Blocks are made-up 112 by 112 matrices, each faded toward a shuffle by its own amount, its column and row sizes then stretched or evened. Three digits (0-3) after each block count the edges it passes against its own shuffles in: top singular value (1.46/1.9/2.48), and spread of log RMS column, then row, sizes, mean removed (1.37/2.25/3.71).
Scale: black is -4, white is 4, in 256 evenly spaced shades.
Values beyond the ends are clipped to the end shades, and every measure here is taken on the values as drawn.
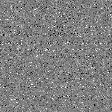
0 0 2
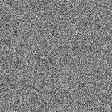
2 0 0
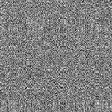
3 1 1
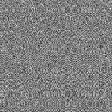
3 0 1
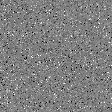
0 0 1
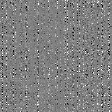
0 3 1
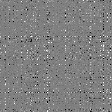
2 2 2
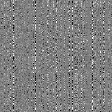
3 3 0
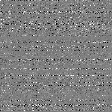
0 1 3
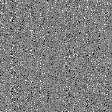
0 2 0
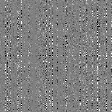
2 3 1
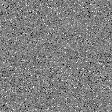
0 0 1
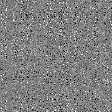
1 2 1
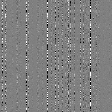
3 3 0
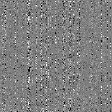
1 3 1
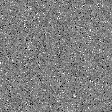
0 1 0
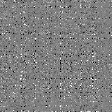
0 2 2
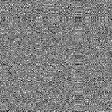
3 0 2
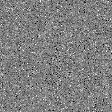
1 1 0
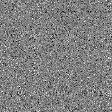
1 1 1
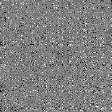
2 2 2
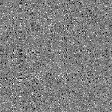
2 1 1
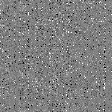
1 2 1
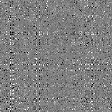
3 2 2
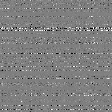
1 1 3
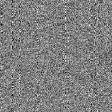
2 2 0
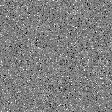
1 0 0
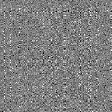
3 2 1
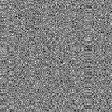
3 0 0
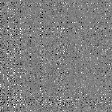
0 2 2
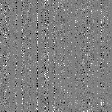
2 3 1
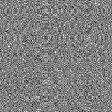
3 0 0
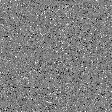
0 0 1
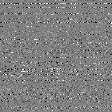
2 0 3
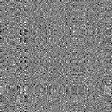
3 2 1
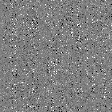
0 2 1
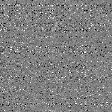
2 1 2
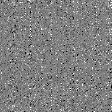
0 2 1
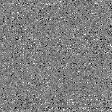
0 1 2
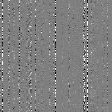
3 3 0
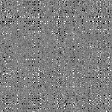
3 2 2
